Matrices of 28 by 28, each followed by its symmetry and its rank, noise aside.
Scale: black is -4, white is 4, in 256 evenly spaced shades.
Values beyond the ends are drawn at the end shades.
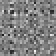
symmetric, rank three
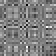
symmetric, rank two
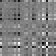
symmetric, rank one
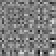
symmetric, rank three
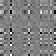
no symmetry, rank one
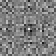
symmetric, rank three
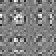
symmetric, rank two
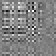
no symmetry, rank two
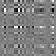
no symmetry, rank one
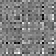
symmetric, rank two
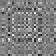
symmetric, rank two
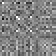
symmetric, rank three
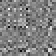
symmetric, rank three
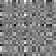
antisymmetric, rank two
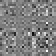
no symmetry, rank three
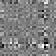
antisymmetric, rank two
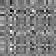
no symmetry, rank two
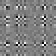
symmetric, rank one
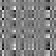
no symmetry, rank one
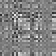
symmetric, rank two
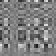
no symmetry, rank two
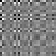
symmetric, rank one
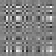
symmetric, rank one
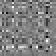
antisymmetric, rank two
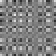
symmetric, rank one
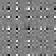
symmetric, rank one
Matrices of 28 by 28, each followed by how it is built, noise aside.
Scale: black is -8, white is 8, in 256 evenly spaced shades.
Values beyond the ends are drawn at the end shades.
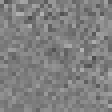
upper triangular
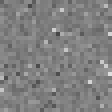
sparse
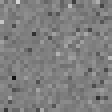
sparse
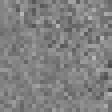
upper triangular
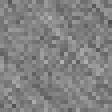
Toeplitz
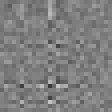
low rank
